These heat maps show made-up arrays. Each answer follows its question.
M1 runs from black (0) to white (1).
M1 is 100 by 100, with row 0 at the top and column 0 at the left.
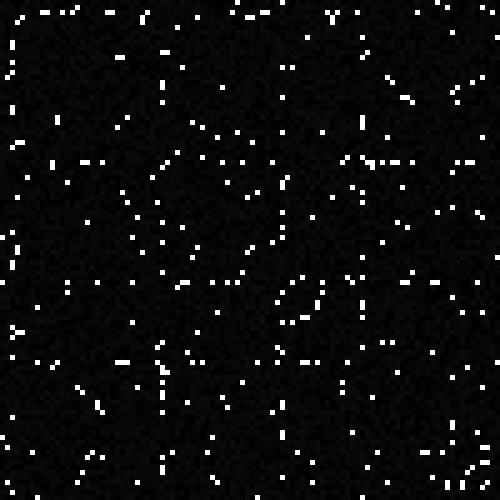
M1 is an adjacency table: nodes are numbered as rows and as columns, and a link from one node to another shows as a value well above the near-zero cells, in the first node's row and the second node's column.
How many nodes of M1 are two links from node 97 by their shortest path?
6
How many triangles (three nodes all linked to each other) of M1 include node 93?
2
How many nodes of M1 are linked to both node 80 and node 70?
2
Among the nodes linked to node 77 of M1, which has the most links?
node 96
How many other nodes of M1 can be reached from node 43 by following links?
9
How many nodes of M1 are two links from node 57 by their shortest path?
2
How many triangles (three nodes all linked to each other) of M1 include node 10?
2
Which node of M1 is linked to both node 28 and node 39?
node 3
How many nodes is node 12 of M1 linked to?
1
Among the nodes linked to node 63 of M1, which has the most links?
node 72
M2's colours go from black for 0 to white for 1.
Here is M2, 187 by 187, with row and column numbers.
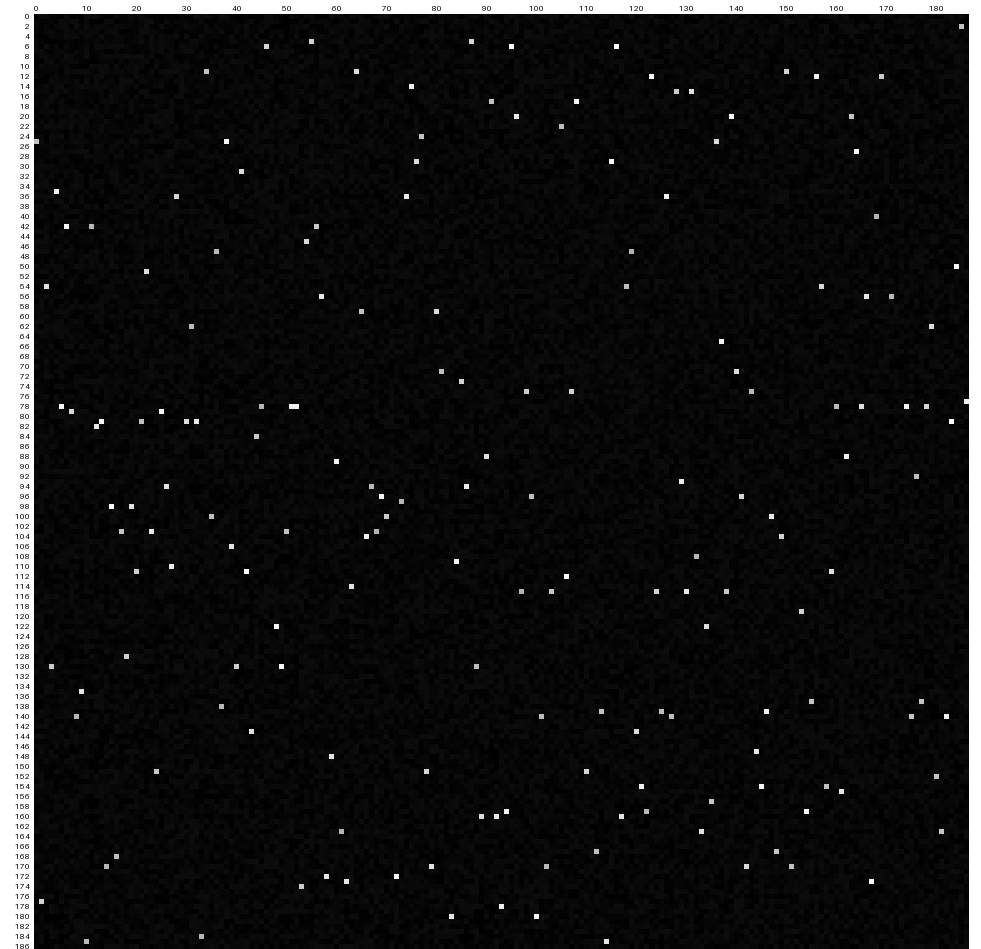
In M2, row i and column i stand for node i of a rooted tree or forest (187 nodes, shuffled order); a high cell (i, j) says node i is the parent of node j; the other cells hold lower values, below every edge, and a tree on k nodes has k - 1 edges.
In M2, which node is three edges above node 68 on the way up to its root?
29
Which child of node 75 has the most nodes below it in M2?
98
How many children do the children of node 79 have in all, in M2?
3
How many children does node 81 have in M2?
5
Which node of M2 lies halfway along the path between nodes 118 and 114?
2
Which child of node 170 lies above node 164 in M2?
151
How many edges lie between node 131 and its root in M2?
5
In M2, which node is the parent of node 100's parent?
152
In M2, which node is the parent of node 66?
104
